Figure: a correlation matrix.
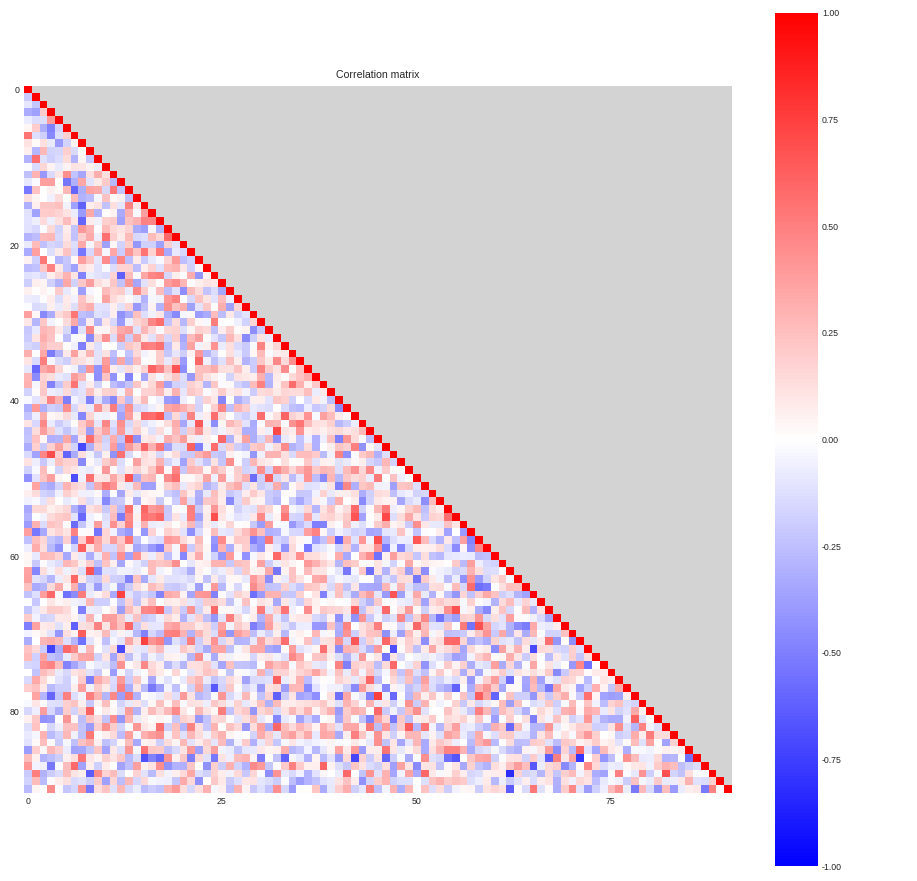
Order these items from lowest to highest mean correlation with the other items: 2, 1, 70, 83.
1, 70, 2, 83
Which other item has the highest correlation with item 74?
47
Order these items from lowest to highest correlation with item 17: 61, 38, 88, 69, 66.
69, 66, 88, 61, 38
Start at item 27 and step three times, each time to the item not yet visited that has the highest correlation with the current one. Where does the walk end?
16
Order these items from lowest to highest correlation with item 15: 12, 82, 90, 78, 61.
90, 61, 12, 78, 82
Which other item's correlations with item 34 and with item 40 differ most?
3
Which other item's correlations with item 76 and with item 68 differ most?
62
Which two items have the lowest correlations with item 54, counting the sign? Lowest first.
86, 7
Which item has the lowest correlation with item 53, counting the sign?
68
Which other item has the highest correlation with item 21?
46
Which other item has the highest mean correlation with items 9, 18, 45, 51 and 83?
58
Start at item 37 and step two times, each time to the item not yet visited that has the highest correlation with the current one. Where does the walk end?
64
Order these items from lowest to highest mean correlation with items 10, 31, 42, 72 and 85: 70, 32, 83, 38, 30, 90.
90, 70, 32, 38, 30, 83
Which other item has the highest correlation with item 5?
72
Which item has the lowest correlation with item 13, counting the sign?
6
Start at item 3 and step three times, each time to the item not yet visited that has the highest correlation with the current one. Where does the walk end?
12
